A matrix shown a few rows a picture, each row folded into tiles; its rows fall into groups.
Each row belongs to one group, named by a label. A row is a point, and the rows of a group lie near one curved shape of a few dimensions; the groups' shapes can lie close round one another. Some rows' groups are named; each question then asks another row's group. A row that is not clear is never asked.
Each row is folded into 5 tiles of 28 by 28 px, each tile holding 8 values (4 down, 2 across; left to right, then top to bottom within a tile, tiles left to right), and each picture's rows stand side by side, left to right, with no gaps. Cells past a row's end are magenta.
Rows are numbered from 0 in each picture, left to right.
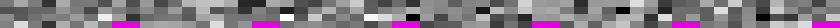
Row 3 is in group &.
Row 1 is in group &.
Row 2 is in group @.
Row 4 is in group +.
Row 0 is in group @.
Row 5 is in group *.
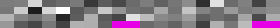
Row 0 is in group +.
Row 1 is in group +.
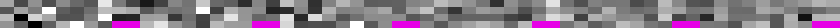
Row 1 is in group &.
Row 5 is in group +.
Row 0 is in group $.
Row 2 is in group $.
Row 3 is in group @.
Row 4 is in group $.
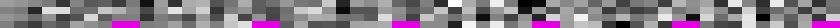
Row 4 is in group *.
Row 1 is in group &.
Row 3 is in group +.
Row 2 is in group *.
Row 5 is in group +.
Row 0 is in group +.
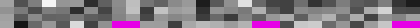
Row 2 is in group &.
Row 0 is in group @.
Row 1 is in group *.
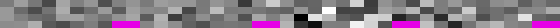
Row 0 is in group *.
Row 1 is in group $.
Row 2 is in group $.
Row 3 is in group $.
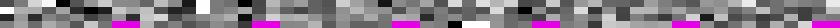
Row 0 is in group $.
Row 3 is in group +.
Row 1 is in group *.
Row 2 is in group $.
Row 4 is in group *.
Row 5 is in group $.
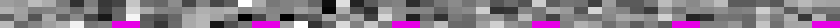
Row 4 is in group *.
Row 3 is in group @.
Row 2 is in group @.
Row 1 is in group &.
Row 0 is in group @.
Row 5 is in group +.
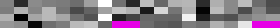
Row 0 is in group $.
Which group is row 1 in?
*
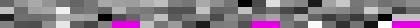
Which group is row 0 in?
&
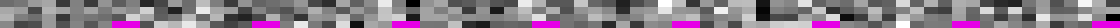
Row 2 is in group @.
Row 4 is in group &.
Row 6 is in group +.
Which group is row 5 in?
*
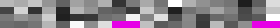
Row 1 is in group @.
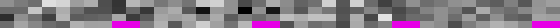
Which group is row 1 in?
+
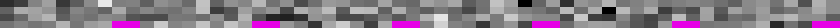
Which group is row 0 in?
*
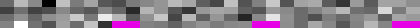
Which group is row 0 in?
@
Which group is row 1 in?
@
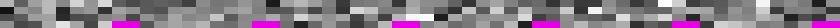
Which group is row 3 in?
$
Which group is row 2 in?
@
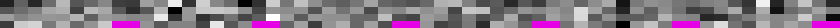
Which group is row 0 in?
&
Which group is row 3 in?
+
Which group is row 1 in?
*
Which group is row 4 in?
*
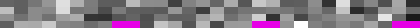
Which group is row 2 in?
@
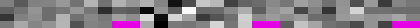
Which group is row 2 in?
$
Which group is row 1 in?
$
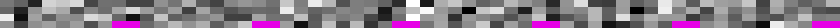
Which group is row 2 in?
@
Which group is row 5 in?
*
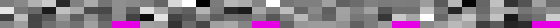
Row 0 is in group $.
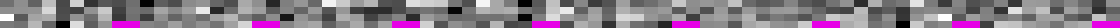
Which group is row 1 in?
&
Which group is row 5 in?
*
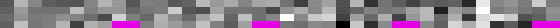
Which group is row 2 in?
+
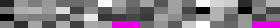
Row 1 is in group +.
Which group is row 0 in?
&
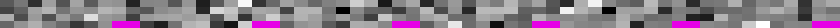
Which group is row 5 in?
+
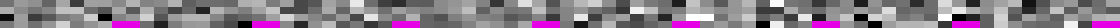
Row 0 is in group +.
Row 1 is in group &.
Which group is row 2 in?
@
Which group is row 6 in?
$
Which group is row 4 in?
@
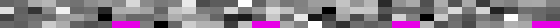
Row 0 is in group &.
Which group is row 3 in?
&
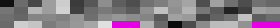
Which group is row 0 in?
&
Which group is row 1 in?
$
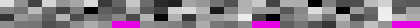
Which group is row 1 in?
@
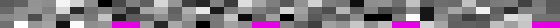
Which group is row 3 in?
&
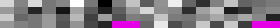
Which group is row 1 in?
$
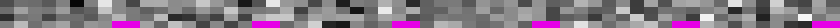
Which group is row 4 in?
@
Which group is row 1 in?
$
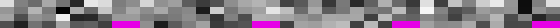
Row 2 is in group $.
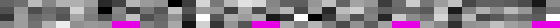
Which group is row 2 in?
$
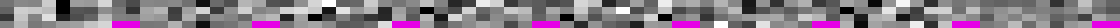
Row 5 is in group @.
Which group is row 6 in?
$
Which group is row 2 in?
$
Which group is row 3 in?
$
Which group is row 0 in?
*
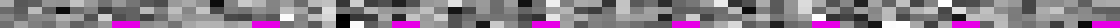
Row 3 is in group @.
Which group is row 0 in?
+
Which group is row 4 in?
*
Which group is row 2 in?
+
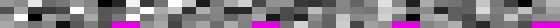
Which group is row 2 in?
@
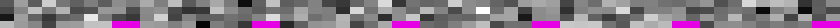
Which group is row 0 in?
&
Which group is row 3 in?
&
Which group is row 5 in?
+
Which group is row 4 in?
&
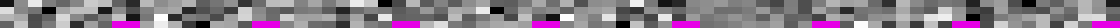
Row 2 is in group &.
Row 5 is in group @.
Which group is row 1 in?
*
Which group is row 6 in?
@
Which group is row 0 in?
$
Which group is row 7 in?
@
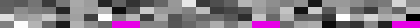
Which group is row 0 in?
&
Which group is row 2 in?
*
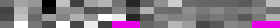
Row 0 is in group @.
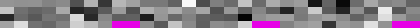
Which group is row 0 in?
@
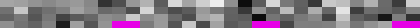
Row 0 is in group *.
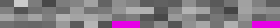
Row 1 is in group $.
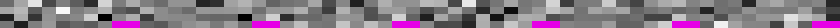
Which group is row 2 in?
@
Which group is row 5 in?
@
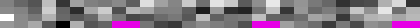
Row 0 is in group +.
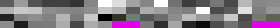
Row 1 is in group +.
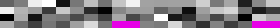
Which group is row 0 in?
$
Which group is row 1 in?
$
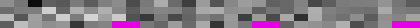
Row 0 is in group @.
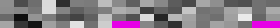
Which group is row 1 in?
$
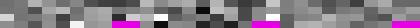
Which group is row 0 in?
+
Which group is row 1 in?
@
